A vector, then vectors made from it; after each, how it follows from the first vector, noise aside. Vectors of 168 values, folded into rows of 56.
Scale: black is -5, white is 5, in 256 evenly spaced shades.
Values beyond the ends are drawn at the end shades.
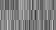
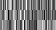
reversed, negated, scaled up.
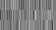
negated, partly zeroed.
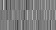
reversed, partly zeroed.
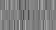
negated, partly zeroed.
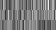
reversed.
